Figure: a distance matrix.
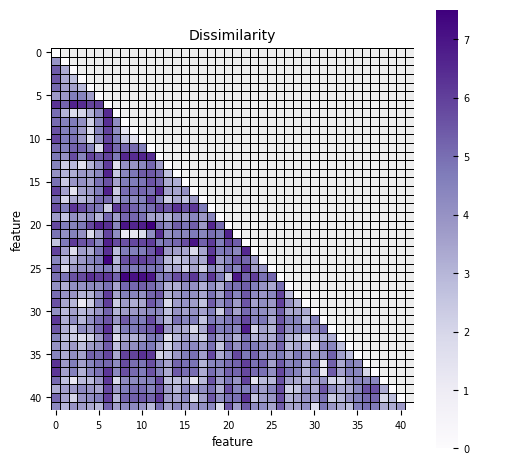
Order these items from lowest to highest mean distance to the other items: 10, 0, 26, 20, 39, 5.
39, 5, 10, 0, 20, 26
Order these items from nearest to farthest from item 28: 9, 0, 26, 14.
14, 9, 0, 26
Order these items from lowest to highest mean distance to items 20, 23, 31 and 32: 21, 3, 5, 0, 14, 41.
3, 14, 41, 21, 5, 0
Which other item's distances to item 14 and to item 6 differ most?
24
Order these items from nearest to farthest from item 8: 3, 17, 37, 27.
3, 17, 27, 37
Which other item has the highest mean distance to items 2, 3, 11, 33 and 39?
6
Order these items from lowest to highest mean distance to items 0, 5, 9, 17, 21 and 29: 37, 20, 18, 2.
2, 37, 18, 20
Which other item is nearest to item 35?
12
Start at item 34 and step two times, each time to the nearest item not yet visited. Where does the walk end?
41
